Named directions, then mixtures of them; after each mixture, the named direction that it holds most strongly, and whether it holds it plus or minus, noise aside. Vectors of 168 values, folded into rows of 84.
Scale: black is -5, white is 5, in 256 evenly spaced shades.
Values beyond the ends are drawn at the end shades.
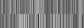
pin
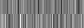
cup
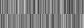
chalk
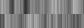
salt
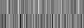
cup, minus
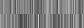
pin, minus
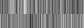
chalk, plus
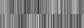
salt, plus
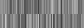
cup, plus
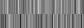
cup, minus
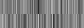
pin, minus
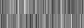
chalk, plus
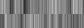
salt, plus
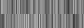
pin, plus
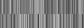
pin, plus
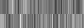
cup, plus
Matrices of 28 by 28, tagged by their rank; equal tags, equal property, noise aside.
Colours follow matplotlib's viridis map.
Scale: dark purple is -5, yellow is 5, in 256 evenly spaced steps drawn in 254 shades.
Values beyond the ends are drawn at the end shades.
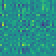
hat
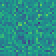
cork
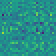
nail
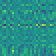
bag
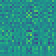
hat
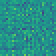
cork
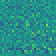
cork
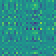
bag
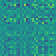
hat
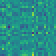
hat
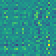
nail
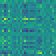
bag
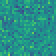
cork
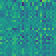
hat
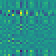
bag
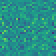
nail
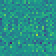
cork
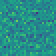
cork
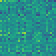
nail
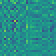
hat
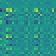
bag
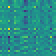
bag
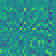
nail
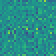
nail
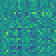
nail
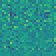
cork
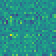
nail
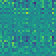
bag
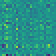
hat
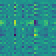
bag
